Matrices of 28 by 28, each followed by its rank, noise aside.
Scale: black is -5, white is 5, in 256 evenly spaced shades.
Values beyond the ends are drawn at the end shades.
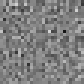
six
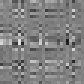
two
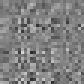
three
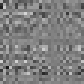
three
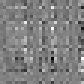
two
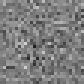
eight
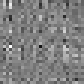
three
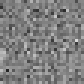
eight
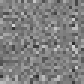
six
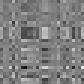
two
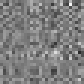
four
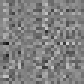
four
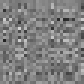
three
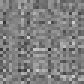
three
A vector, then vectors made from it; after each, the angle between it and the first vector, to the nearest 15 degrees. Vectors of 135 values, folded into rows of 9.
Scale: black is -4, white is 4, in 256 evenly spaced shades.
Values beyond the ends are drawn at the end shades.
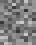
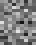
165 degrees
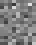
120 degrees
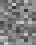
15 degrees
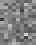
90 degrees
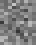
30 degrees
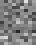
30 degrees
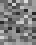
30 degrees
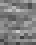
105 degrees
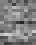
135 degrees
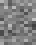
120 degrees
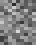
150 degrees
